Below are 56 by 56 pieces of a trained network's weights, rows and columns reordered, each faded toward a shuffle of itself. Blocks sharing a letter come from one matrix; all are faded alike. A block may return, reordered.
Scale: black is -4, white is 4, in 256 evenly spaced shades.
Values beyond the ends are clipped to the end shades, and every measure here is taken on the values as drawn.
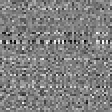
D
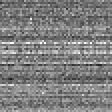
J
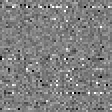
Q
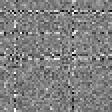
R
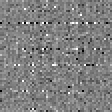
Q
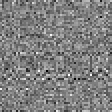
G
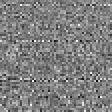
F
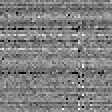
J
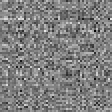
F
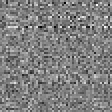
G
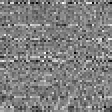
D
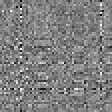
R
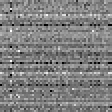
J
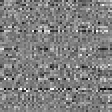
D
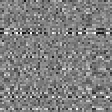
D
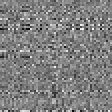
D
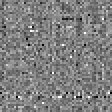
Q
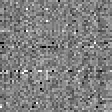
Q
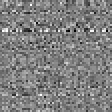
G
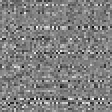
D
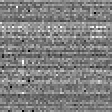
J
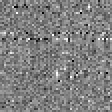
Q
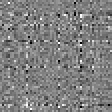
R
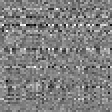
D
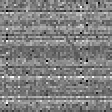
J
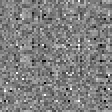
Q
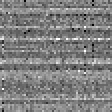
J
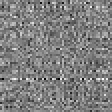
G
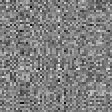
F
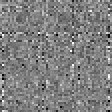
R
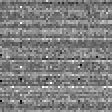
J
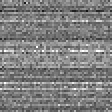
J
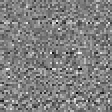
F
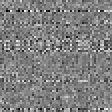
D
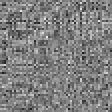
F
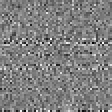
D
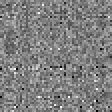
Q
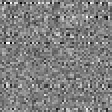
F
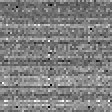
J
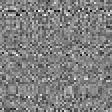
G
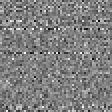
F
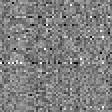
Q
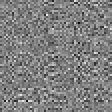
F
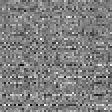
D
